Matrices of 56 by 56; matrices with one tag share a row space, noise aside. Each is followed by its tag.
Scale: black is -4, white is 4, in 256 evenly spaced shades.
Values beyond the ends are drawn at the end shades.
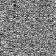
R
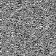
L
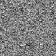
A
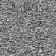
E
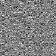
A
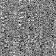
A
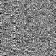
R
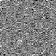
L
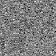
A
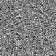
L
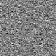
L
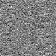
E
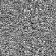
E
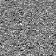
A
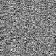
R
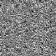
L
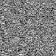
A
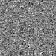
A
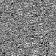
L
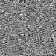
A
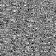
R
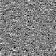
R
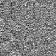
R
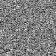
R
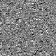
L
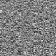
L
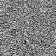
R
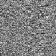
E
